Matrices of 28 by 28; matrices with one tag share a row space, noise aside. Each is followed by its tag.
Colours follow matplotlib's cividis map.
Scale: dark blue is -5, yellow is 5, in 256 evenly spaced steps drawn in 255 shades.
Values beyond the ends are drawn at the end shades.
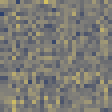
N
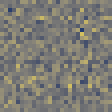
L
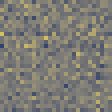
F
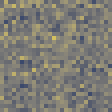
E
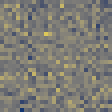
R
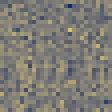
R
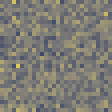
N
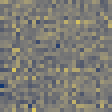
N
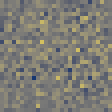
L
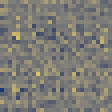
N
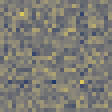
E
